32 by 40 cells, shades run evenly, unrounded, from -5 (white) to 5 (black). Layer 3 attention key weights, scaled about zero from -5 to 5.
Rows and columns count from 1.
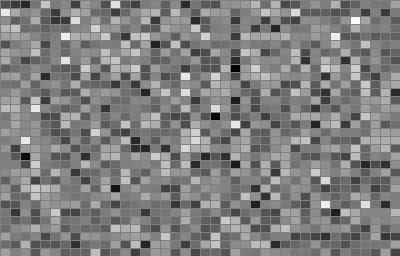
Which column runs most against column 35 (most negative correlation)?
7
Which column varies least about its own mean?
38
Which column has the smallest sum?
4
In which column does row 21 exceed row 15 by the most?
37
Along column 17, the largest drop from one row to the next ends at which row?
20
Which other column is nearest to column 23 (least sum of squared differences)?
9
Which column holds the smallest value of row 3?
36
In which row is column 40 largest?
12
